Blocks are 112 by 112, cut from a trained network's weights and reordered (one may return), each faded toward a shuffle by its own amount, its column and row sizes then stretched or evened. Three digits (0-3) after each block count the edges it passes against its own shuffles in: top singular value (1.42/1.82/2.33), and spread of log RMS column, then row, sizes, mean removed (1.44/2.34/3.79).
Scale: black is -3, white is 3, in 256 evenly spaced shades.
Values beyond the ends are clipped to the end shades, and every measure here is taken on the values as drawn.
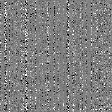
0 3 1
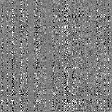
1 3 2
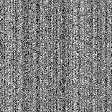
3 1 1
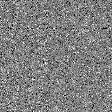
0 1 0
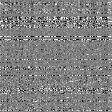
2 0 3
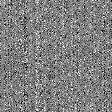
1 2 0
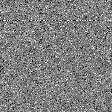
1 0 1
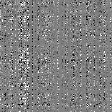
1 3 2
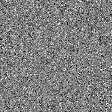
0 1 0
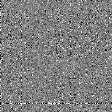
1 2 1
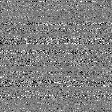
0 0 3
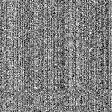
3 0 0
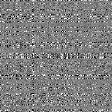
2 2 3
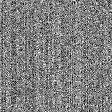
2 0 0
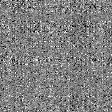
1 0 2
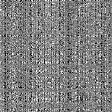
3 2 2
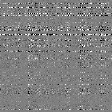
2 2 3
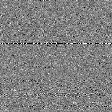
2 0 2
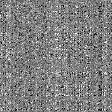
2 1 2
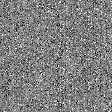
0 1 0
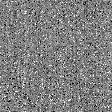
0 0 1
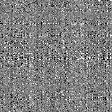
2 1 2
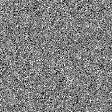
0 1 1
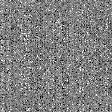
1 1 1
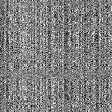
3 0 2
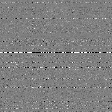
3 0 2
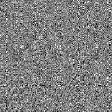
3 2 0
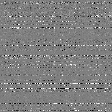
1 1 3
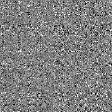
1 2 2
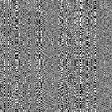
3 3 0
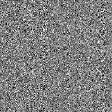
1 2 0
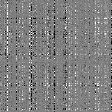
3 3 2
